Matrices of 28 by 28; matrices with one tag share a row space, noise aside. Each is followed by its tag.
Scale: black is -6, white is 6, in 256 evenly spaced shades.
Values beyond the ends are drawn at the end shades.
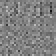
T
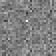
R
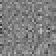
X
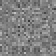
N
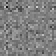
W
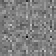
R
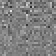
R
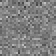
N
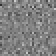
X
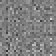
T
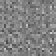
W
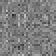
N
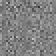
T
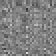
R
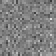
T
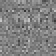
N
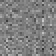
W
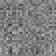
W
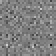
T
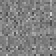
T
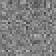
R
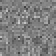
N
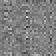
R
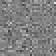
R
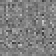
W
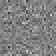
R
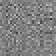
T
